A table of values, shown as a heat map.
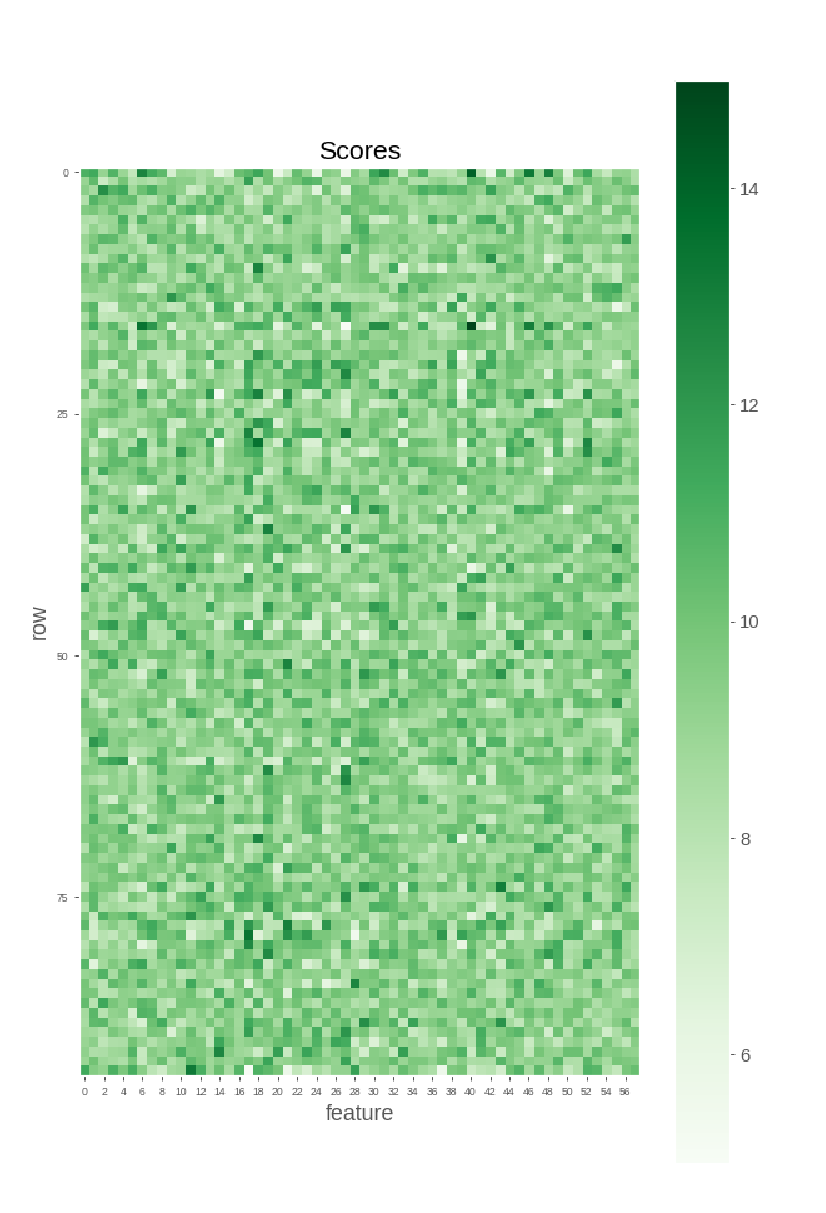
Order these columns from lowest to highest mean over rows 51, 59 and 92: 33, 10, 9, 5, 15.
10, 33, 9, 15, 5
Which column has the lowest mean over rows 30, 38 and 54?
39
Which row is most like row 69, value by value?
19
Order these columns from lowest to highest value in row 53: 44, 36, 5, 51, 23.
51, 5, 44, 23, 36
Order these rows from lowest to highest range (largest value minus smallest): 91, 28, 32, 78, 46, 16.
32, 46, 91, 78, 28, 16
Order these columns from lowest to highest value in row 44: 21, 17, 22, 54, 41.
21, 54, 17, 22, 41
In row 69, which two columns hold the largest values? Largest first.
18, 13
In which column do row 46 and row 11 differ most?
55
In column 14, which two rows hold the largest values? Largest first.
91, 65
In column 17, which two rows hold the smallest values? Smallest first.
93, 47
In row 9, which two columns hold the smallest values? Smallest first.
48, 27
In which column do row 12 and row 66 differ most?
23
